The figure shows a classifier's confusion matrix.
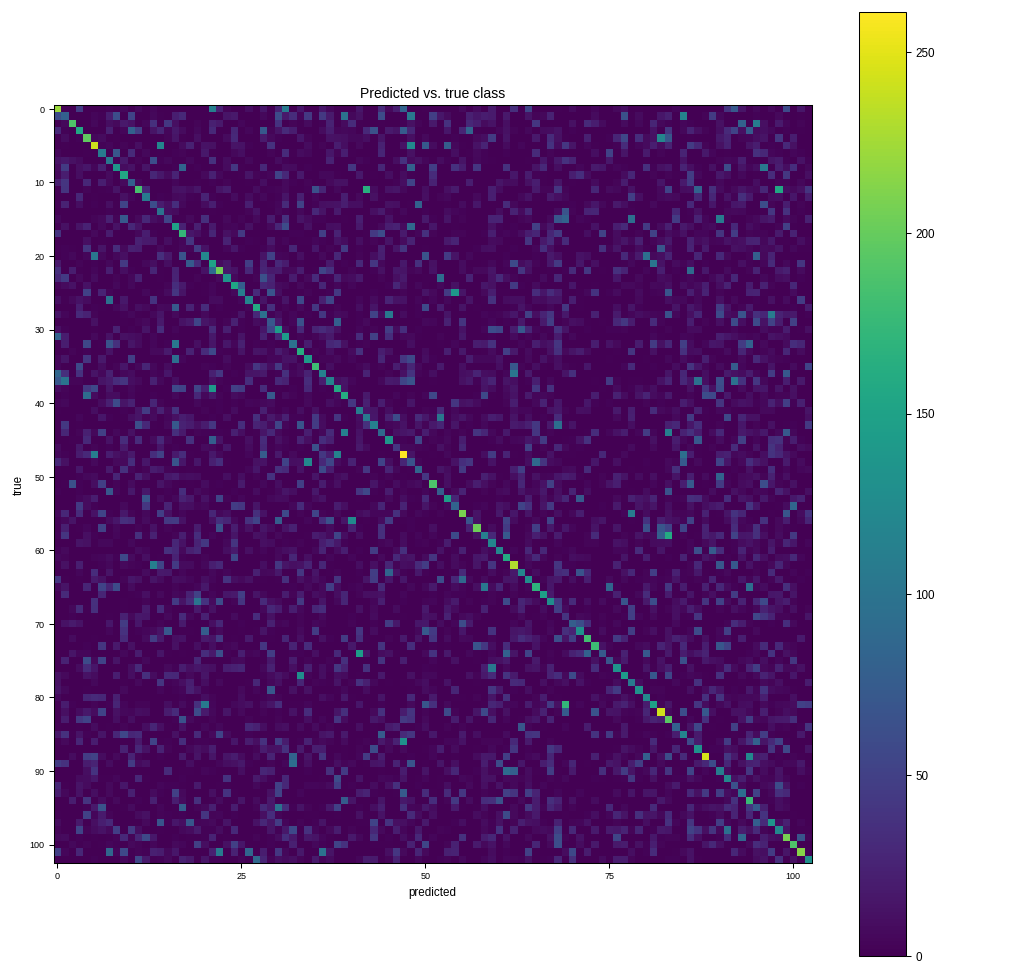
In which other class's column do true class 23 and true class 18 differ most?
52
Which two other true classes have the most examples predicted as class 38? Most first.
47, 29
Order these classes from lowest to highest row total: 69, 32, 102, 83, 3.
69, 102, 83, 32, 3
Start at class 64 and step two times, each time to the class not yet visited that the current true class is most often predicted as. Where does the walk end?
78
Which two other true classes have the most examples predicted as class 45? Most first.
28, 63
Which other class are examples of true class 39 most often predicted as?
4
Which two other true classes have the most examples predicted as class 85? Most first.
1, 47
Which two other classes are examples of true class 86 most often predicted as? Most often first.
47, 95
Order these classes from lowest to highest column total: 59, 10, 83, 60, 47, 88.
60, 10, 88, 59, 47, 83
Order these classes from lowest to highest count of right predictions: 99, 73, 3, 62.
3, 73, 99, 62
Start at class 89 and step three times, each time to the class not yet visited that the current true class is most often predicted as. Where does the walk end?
48
